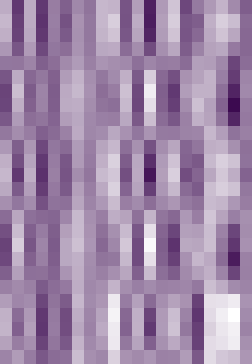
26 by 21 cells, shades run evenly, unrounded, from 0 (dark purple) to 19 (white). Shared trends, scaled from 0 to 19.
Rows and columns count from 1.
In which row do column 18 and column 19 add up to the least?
8
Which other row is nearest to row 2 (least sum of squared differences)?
13
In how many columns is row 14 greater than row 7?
11
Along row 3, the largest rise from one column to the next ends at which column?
14
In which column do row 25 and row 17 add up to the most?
18
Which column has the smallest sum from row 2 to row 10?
20
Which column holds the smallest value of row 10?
4
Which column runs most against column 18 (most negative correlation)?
17
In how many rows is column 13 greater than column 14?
13
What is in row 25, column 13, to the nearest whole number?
7
